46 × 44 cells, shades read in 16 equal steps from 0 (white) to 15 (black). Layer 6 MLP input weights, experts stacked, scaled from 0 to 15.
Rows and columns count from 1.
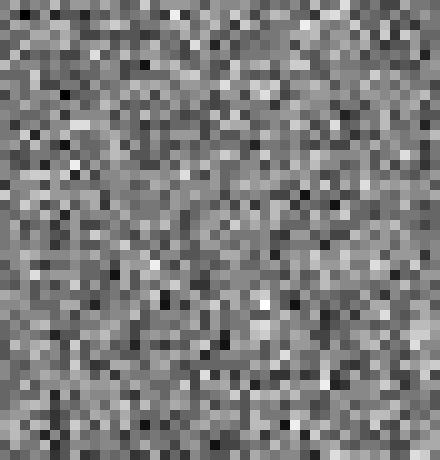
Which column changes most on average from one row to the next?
5
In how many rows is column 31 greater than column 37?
26
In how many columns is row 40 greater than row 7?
20
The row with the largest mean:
15
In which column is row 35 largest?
23
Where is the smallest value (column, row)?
27, 31
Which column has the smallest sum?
30
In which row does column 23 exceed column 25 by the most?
35
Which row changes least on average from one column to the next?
33
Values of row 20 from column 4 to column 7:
4 3 6 6
